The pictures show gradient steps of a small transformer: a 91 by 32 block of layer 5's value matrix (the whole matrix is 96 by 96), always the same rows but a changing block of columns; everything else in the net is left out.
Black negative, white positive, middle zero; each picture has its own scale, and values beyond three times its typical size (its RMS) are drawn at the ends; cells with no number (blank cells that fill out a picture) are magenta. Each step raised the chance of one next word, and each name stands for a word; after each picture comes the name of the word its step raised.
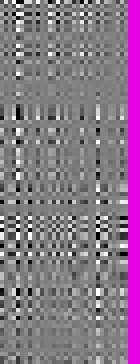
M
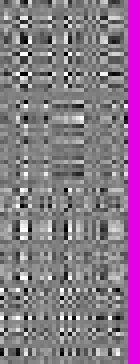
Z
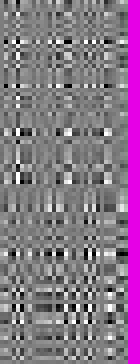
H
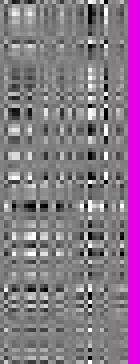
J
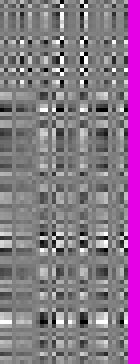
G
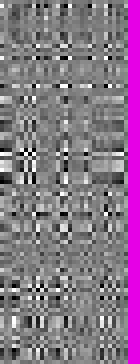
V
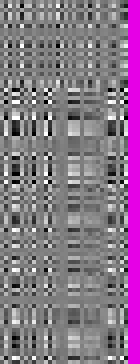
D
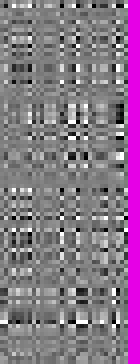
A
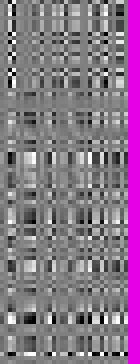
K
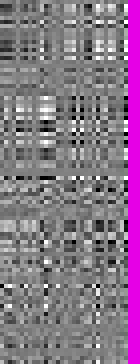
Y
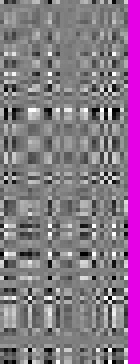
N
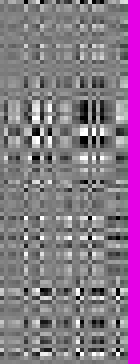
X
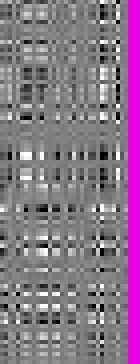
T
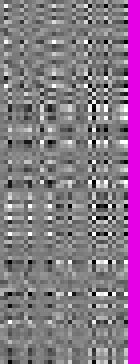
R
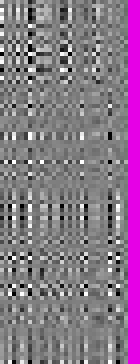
Y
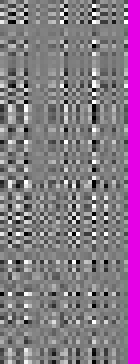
R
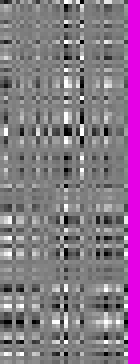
X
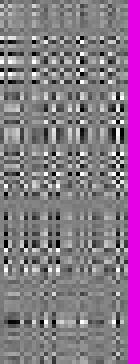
G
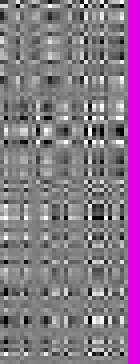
X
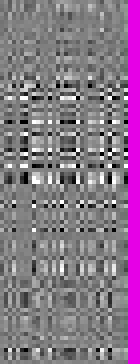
V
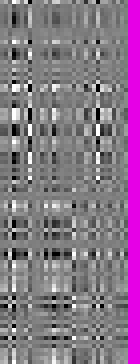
N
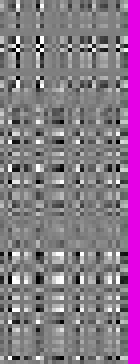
H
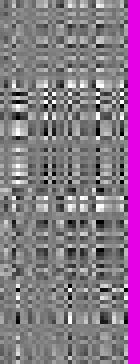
D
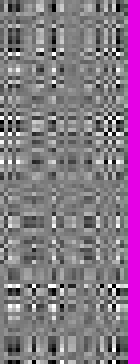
Y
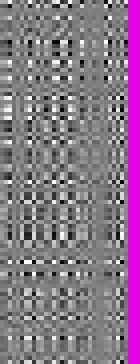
J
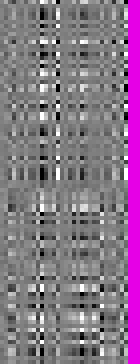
Z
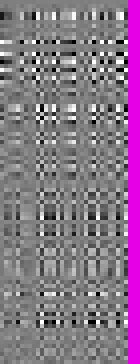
G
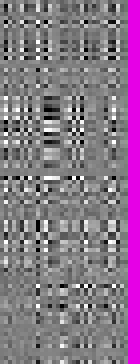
Y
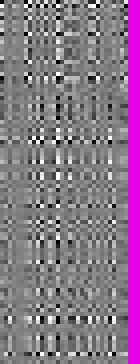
K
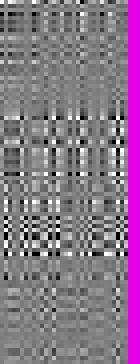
M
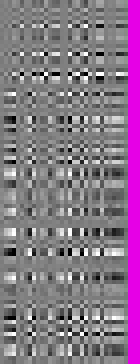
Z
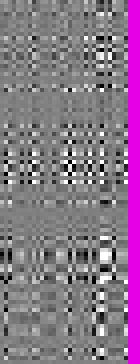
H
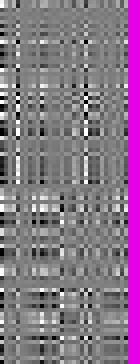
D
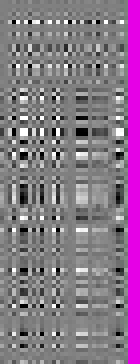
T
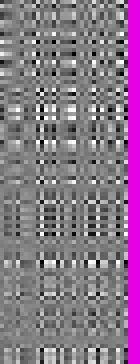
N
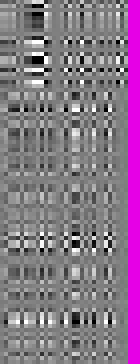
G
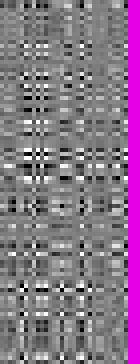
V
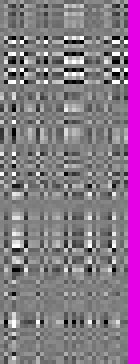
G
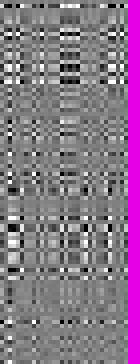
A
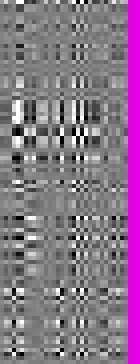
X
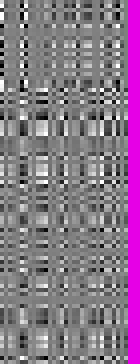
D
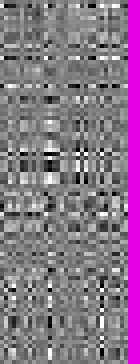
V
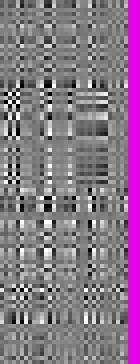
D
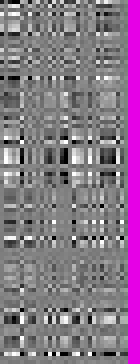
K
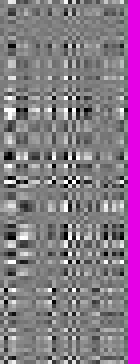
J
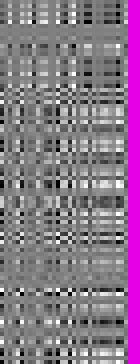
R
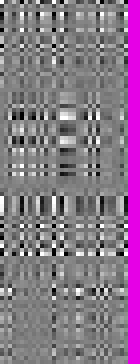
M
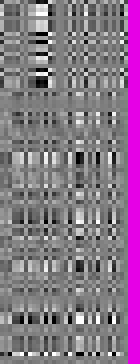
K
